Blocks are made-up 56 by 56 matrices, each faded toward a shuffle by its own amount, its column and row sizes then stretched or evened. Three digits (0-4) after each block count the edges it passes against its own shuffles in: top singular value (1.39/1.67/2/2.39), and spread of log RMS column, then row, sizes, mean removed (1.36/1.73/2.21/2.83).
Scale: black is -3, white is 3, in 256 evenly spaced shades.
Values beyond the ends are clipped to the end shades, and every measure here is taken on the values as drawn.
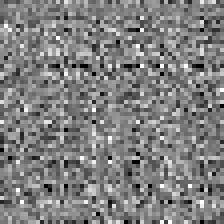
3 2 3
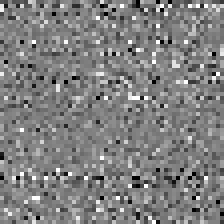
1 1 3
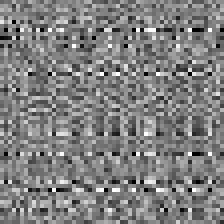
4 0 4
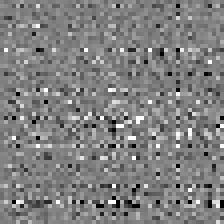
2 2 4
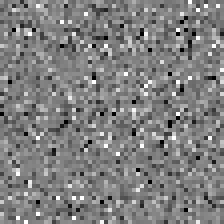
0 0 1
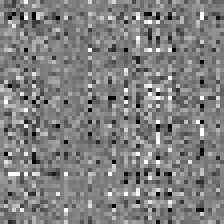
2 4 3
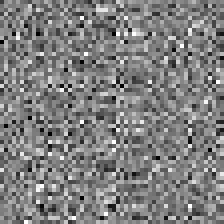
4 2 1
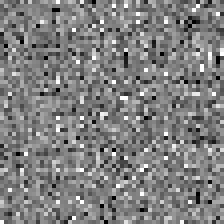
2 2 0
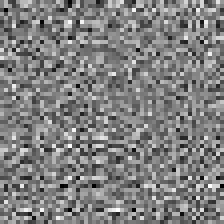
4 1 3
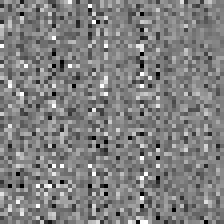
0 4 1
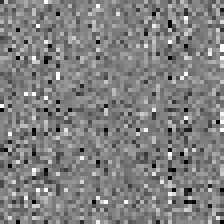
0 3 1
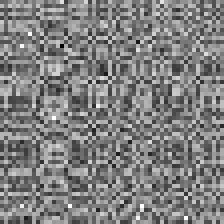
4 0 0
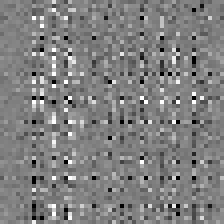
4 4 3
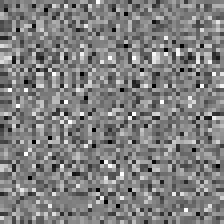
4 0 2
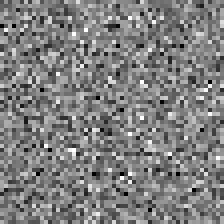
0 0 1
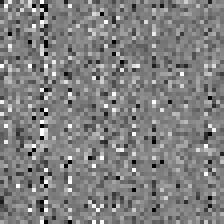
1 4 0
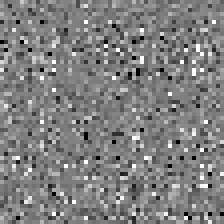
1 1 3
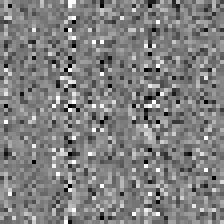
2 4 1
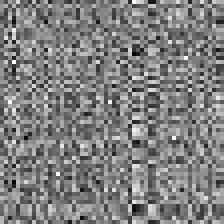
4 3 1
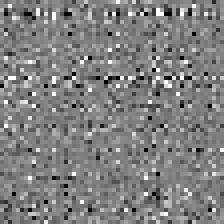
2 2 3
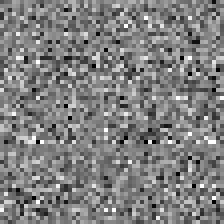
0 1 3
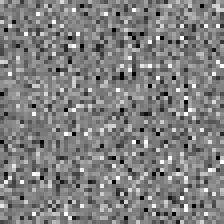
0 0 0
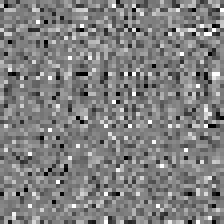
3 0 2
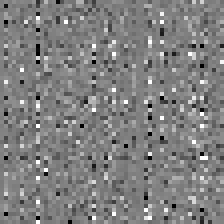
0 4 1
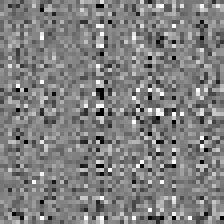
3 4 3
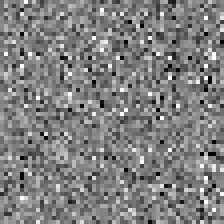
0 2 1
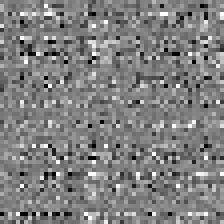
2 2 4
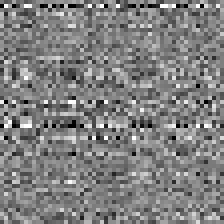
4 1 4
